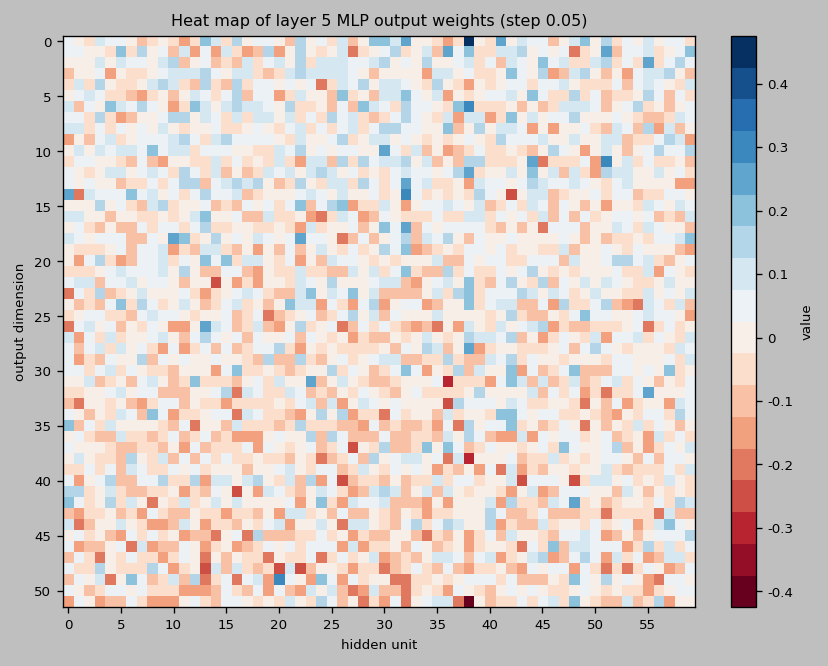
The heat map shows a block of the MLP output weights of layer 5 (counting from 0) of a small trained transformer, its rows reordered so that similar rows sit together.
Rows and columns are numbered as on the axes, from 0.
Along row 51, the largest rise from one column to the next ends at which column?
39
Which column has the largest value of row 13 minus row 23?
32
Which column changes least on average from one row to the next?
50
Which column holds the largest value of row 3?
42
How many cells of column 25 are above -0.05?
34
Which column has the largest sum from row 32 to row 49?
40
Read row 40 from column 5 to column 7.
-0.1 -0.1 0.05
